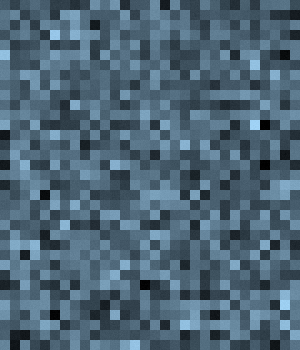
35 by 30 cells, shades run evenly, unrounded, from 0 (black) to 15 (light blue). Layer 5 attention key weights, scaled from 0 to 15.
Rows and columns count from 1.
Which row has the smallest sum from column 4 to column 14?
13
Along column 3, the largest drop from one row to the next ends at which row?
26
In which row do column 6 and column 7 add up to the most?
4
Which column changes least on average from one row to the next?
18
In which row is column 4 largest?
25
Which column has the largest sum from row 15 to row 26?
2
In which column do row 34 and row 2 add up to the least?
3
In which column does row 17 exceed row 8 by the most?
12
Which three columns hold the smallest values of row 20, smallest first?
5, 21, 19
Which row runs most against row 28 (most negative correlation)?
23
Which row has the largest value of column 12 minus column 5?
17
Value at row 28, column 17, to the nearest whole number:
11
